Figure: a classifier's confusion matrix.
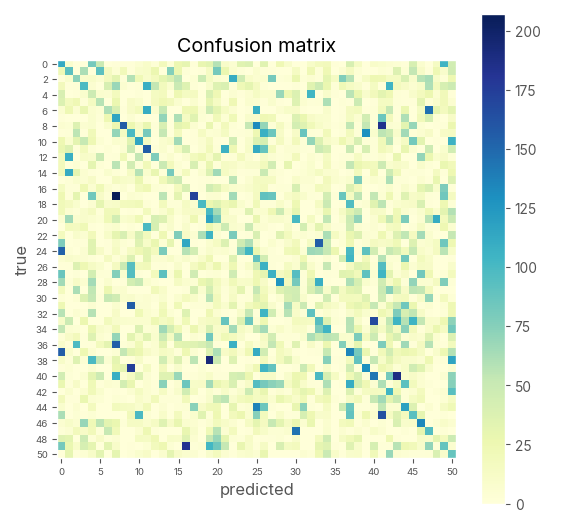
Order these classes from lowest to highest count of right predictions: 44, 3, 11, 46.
3, 44, 46, 11
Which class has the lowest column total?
35
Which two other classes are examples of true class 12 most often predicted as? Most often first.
1, 46
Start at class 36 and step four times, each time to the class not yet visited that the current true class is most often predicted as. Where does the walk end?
0
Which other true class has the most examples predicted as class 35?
29
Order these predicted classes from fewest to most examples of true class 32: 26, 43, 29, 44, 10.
10, 44, 29, 43, 26
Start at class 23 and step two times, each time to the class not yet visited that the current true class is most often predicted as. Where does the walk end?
40
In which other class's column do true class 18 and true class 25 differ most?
44
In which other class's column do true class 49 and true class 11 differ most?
16
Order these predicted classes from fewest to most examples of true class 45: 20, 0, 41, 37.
20, 0, 37, 41
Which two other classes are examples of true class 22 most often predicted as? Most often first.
19, 15
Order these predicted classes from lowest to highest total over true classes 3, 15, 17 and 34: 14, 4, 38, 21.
21, 14, 4, 38
